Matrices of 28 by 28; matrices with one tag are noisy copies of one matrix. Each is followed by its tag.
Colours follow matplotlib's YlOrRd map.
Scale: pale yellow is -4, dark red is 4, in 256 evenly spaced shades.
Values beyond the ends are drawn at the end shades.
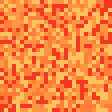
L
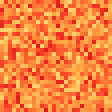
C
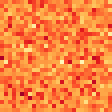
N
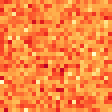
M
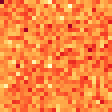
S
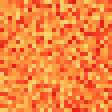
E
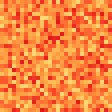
N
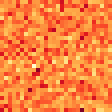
L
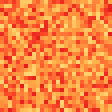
M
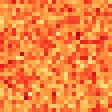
N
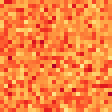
M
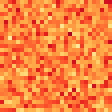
M
